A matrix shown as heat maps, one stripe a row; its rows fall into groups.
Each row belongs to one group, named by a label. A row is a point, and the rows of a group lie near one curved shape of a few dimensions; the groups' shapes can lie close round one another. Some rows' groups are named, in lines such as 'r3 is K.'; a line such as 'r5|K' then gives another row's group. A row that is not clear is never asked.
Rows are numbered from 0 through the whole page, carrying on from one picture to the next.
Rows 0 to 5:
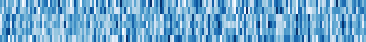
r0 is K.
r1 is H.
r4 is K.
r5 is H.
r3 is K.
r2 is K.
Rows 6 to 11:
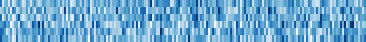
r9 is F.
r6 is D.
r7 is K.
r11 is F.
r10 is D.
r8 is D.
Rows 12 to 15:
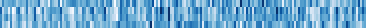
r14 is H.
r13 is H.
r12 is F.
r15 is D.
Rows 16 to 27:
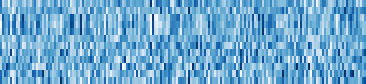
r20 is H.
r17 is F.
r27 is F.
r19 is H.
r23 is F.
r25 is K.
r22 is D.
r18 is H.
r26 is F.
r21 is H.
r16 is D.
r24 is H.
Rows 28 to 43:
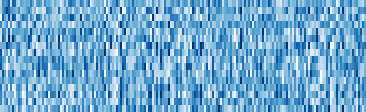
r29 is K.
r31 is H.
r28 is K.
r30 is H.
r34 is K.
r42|H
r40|H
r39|F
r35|H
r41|K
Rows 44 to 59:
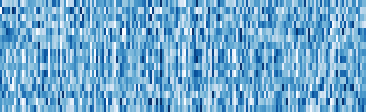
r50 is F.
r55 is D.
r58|K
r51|K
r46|D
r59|H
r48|K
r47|F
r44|D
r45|H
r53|F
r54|K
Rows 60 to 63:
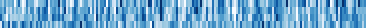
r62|D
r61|K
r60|K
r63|H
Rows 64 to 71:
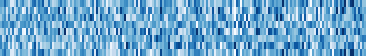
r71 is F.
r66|H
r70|H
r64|F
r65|K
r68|K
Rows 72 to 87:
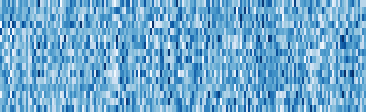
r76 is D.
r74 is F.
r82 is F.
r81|H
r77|K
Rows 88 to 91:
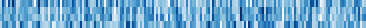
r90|F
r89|F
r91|H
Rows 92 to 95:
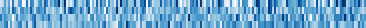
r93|K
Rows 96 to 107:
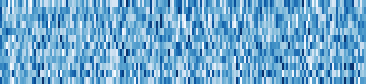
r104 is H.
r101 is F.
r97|D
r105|F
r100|K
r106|F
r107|F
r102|D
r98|D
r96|H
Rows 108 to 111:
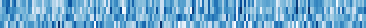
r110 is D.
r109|K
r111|D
